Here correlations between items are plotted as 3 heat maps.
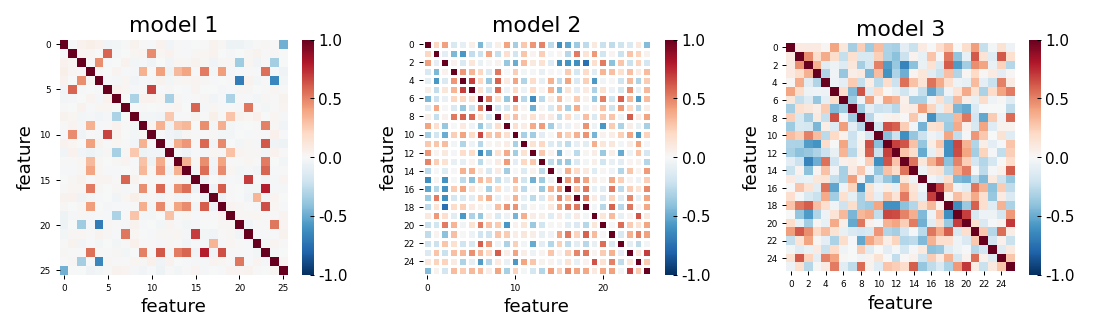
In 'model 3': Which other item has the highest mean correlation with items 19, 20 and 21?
25
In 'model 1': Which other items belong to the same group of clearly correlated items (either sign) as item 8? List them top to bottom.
6, 12, 19
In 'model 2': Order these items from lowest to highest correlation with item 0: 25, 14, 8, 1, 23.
25, 14, 23, 8, 1
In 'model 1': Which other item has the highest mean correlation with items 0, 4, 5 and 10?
1
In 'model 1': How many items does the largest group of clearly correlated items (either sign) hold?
8
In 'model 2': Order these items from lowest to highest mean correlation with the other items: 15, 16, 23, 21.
15, 16, 21, 23
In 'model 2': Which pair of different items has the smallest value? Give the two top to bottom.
2, 18
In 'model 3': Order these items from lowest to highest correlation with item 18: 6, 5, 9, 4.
9, 6, 5, 4
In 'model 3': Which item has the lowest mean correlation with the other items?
15
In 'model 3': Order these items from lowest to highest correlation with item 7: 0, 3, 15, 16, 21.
0, 21, 3, 16, 15
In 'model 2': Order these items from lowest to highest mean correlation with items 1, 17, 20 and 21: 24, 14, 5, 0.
0, 5, 14, 24
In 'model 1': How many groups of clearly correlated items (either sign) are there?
7
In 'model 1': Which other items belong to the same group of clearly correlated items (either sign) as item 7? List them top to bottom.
15, 21
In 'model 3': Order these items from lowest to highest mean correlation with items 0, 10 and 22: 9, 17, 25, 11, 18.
11, 25, 9, 17, 18
